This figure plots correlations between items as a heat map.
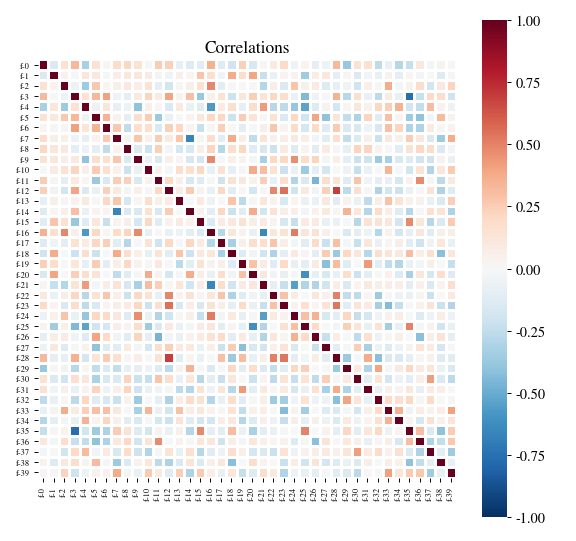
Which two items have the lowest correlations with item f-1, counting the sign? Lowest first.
f-25, f-21
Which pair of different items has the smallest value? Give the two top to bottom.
f-3, f-35
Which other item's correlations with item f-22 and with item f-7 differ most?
f-14
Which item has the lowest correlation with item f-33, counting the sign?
f-23
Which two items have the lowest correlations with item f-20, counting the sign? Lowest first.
f-25, f-35
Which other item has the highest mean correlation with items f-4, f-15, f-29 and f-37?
f-32
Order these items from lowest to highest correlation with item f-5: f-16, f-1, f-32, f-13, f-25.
f-25, f-32, f-13, f-1, f-16
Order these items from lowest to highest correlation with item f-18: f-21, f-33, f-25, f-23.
f-21, f-23, f-25, f-33
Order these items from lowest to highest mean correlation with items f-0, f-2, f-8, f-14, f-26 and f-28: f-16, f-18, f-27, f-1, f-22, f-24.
f-18, f-27, f-1, f-24, f-22, f-16
